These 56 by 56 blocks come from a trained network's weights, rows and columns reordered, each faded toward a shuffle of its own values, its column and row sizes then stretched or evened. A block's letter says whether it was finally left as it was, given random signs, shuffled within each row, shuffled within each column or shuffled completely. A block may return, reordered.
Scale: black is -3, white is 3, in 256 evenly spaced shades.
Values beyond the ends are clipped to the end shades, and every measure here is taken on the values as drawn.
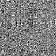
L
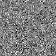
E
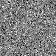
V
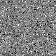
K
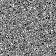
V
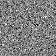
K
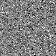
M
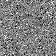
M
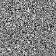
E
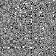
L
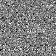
K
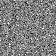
V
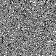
V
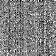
L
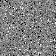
M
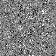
M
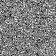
V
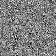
M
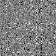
E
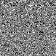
K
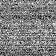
K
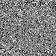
K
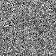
E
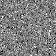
M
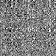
L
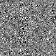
E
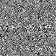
E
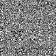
E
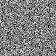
M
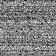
K
